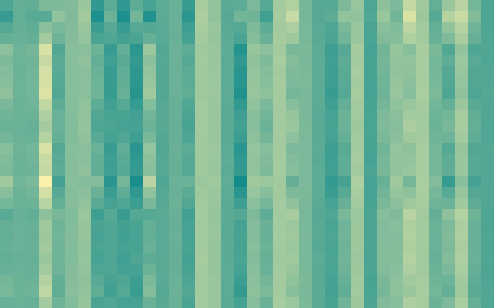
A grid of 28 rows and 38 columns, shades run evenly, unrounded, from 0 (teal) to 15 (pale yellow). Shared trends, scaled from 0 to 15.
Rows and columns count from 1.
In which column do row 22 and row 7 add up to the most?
4
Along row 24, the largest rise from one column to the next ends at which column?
16
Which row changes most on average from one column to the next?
17
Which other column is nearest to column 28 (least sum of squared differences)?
33
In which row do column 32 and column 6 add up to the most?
2
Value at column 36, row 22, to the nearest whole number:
10
